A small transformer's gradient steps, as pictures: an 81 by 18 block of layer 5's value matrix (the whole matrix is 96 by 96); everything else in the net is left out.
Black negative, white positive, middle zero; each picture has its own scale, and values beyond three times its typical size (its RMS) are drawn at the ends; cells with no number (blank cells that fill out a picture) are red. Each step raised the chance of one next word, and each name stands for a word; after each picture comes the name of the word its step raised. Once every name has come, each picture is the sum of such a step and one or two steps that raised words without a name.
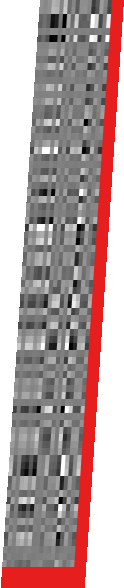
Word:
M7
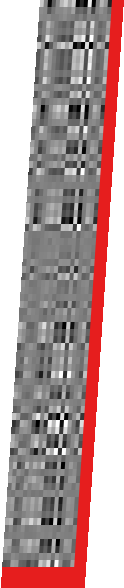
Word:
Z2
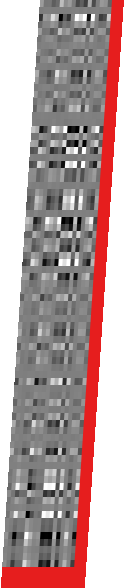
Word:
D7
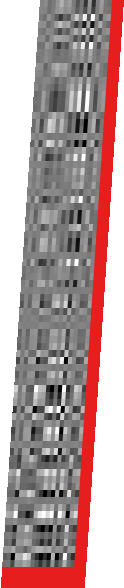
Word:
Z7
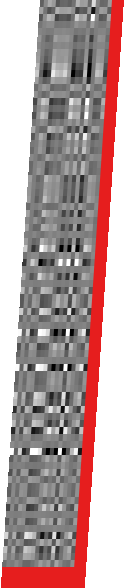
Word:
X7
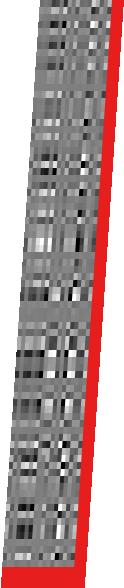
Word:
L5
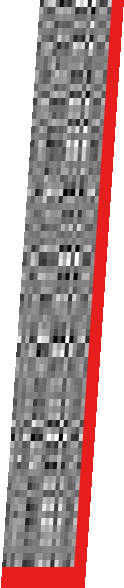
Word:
L5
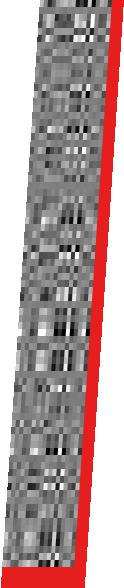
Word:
D7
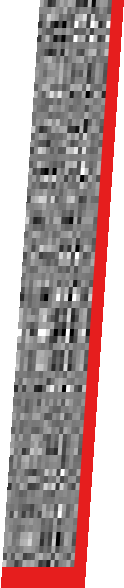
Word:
D7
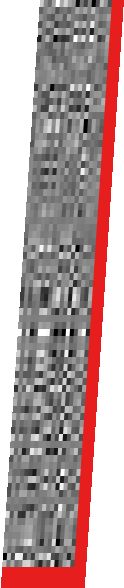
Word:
Z7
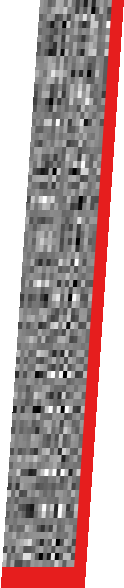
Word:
Z7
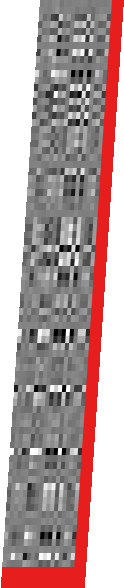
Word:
X7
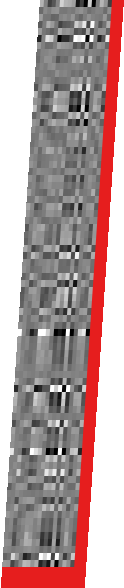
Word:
M7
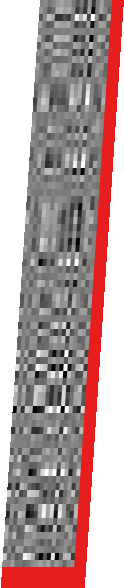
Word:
Z7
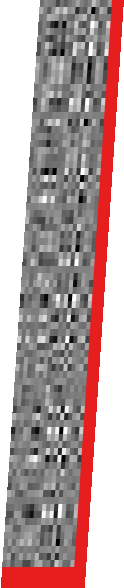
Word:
Z7
